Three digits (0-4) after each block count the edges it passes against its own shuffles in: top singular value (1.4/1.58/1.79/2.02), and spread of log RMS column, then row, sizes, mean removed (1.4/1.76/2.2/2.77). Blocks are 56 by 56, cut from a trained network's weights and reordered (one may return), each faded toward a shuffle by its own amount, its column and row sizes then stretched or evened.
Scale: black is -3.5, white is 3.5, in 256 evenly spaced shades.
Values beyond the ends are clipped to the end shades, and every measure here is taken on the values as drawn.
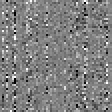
1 4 0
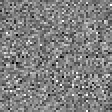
1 0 2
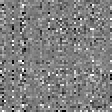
0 4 3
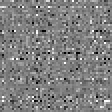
0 3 4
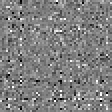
0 3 3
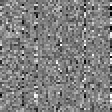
4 4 0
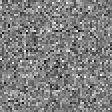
2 0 2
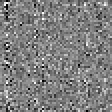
1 3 1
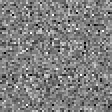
1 0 2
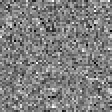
1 1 2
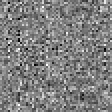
3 3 1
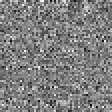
2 0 3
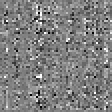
0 4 3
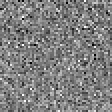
1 0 1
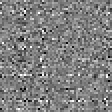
2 2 3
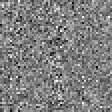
0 2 0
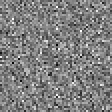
2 1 0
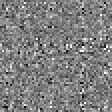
0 2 2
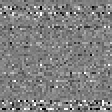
2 0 4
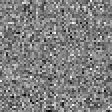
1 1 1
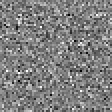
1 0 1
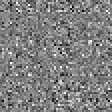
1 2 3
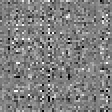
2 4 3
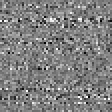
1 0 4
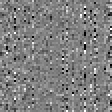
0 4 0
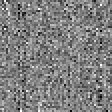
2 2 1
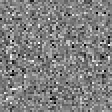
1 1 3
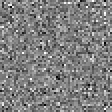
2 1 2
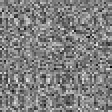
4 0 1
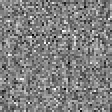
0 0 2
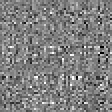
2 2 3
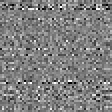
4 0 4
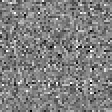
1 1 3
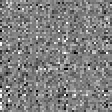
2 3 3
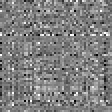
3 3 4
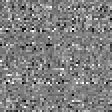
0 1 4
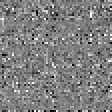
0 3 4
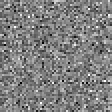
1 0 2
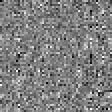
2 3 2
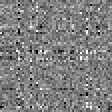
3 3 3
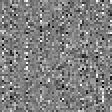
0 4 0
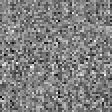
2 0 2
